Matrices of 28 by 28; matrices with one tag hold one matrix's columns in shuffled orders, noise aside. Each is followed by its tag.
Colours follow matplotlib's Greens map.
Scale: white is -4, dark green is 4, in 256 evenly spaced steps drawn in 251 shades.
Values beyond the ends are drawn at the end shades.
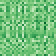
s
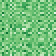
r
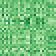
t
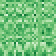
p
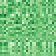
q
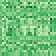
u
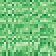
p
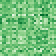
t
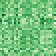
t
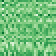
p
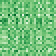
t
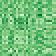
t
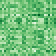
t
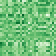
q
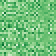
r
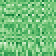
p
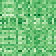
t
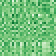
q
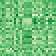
t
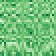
p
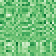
q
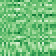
p
